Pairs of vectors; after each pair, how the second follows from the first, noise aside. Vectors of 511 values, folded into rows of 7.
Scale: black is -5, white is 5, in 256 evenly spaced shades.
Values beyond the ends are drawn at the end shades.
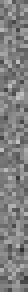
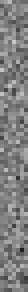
copied.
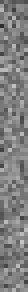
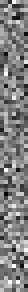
wrapped around, negated, scaled up.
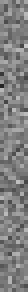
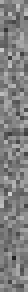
shuffled.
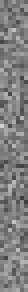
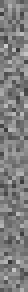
shuffled.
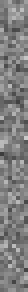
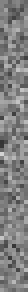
negated.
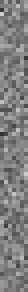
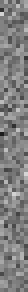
copied.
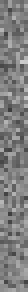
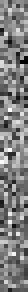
negated, scaled up.
